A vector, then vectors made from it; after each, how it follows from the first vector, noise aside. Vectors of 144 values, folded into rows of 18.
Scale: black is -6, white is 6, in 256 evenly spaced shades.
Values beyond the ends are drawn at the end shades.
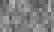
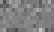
reversed, partly zeroed.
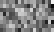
wrapped around, negated, scaled up.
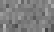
reversed, partly zeroed.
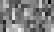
reversed, negated, scaled up.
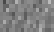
reversed, partly zeroed.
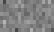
reversed, partly zeroed.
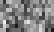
reversed, scaled up.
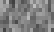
negated.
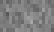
wrapped around, negated, shrunk.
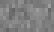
wrapped around, negated, shrunk.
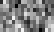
reversed, negated, scaled up.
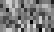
wrapped around, negated, scaled up.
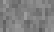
reversed, negated, shrunk.
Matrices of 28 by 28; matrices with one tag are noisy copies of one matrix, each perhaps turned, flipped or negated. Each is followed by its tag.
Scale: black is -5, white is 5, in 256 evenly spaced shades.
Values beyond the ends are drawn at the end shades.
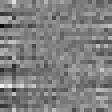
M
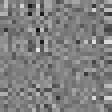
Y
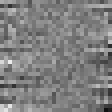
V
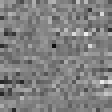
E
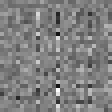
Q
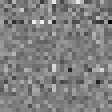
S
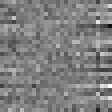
M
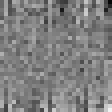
V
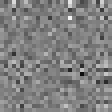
Y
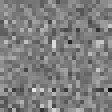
S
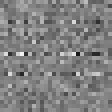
Q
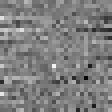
E
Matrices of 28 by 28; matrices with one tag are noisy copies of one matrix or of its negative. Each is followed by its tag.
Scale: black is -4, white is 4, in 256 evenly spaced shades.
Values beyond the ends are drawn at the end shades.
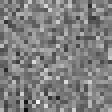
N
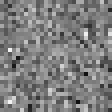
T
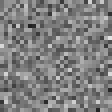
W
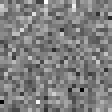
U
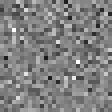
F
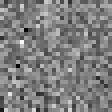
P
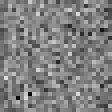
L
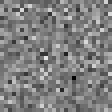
F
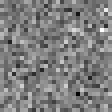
L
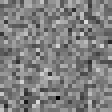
N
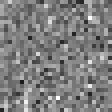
N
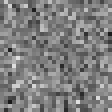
T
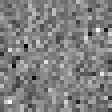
T
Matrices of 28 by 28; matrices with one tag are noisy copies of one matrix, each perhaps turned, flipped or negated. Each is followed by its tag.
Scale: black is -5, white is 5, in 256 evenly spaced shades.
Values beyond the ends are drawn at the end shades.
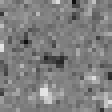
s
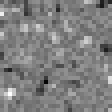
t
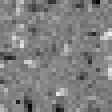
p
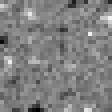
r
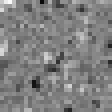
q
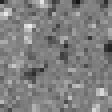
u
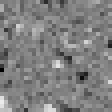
q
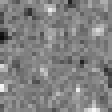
r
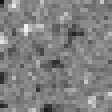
u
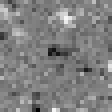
s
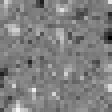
r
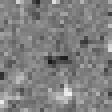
s
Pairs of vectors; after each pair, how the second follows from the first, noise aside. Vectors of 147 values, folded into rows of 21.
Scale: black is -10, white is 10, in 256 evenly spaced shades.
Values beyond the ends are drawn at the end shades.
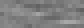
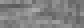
reversed, negated.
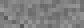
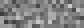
reversed, negated, scaled up.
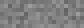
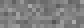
reversed, negated.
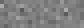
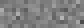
reversed, negated.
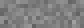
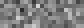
wrapped around, negated, scaled up.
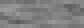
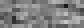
reversed, scaled up.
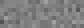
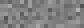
reversed.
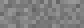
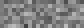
reversed, scaled up.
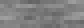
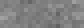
partly zeroed.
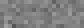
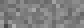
negated.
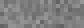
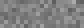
reversed.
